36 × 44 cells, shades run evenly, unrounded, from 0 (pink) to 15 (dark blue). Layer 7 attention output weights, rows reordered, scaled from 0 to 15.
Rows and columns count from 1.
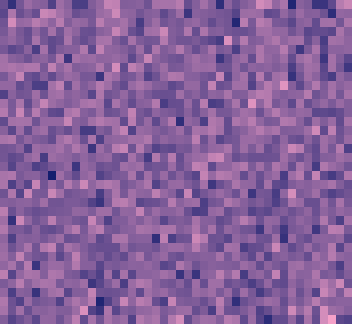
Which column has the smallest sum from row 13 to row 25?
17
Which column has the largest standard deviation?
13
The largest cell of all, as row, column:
20, 7
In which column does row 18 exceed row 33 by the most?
19
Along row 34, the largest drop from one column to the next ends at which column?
22
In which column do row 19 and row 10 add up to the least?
36
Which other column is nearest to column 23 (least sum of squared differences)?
39
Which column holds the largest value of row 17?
12
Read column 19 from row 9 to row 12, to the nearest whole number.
11 6 8 7
